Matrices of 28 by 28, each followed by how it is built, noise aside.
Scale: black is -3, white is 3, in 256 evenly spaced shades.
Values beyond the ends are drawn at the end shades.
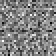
repeating columns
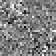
block diagonal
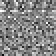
repeating columns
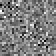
block diagonal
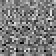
repeating columns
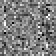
uneven columns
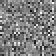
low rank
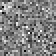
block diagonal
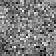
smooth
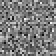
repeating columns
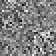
block diagonal
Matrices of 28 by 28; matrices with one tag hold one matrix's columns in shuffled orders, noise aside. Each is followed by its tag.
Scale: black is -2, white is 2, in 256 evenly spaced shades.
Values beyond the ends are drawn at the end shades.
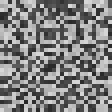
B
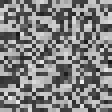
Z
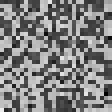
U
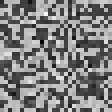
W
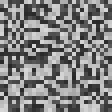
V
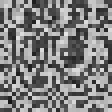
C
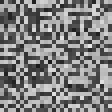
Z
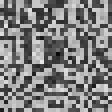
C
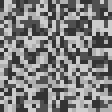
U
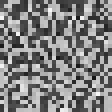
U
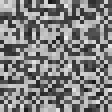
B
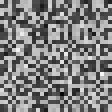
B
